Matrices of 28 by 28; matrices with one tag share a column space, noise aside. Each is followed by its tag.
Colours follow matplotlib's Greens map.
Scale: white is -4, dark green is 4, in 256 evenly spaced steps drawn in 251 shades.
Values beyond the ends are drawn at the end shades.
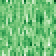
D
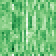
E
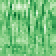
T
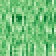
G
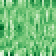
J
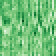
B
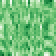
J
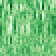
T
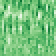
T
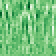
T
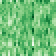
D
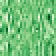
G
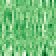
J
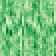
B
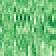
G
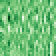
G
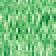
G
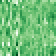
D
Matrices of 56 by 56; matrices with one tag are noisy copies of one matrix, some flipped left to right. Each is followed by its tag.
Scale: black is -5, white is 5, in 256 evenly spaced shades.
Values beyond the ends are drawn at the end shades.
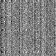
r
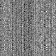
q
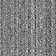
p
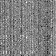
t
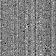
p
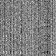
t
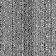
q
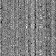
p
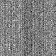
q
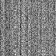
p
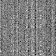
p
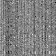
t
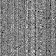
p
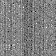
q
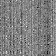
t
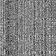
t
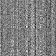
p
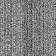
q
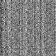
r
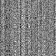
p
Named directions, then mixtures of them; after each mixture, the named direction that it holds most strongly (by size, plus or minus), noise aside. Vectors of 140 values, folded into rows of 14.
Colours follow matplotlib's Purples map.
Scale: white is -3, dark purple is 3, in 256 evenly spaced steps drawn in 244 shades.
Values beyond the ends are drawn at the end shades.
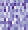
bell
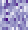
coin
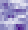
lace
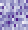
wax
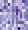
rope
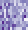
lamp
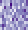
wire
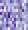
bell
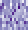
wire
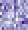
wax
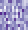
rope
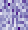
rope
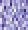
wire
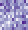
wax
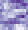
lace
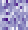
coin
